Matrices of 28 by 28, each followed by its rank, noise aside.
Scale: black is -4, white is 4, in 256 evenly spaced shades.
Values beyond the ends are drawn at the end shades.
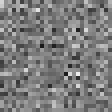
four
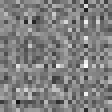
four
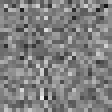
five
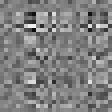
two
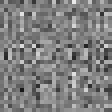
three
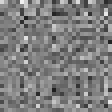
three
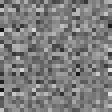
four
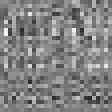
three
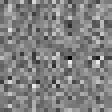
three
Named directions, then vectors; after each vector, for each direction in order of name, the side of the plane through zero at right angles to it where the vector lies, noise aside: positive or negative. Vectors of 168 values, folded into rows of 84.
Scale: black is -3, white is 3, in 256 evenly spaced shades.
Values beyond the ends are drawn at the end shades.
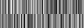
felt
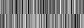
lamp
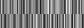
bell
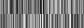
positive, negative, positive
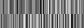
positive, negative, positive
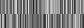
positive, negative, negative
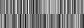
positive, negative, negative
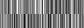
negative, positive, negative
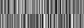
negative, positive, negative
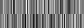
negative, negative, negative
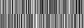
positive, positive, positive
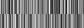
negative, positive, positive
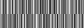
positive, positive, positive
